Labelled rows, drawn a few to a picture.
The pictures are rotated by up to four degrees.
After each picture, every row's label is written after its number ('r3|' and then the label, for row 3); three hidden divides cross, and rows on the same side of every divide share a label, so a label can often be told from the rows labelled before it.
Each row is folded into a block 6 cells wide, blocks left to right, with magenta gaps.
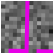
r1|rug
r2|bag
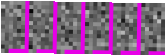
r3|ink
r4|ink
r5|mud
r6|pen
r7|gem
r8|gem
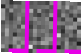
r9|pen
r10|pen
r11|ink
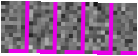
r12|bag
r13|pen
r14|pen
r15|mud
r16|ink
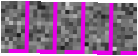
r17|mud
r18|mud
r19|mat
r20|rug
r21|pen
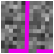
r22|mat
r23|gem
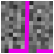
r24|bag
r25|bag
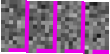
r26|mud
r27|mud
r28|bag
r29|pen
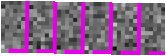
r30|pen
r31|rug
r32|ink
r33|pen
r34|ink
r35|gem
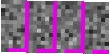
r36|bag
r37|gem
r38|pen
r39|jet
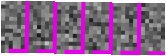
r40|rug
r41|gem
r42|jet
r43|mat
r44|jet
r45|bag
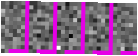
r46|pen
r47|bag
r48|pen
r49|gem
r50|bag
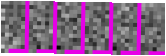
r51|pen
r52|rug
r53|ink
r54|rug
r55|mat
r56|mat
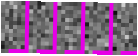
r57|mat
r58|pen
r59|rug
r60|pen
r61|ink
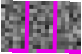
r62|rug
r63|rug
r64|jet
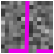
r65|ink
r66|rug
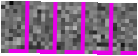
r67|pen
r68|mat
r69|ink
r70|jet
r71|rug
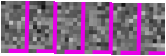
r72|mud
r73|mud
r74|pen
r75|jet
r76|pen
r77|gem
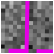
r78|ink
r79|ink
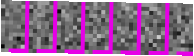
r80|ink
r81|ink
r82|ink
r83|ink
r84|mat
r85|mat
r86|jet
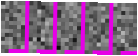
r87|bag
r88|mud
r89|ink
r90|gem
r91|mat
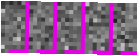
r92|pen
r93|bag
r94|bag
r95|rug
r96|bag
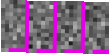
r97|jet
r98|bag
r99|mud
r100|bag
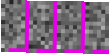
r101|pen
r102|mat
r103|pen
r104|bag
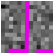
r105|rug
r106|rug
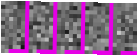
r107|rug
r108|rug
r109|jet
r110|pen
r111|gem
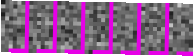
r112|bag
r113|bag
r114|mud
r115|gem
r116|bag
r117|rug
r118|ink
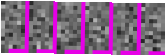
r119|bag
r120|bag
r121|ink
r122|rug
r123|jet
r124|bag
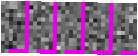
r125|mat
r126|rug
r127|pen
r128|bag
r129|gem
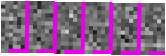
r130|rug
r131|mud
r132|gem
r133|mud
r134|gem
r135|gem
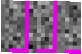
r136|mat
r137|ink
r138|jet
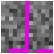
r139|rug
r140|ink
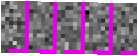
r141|mat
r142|ink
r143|bag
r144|ink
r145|mat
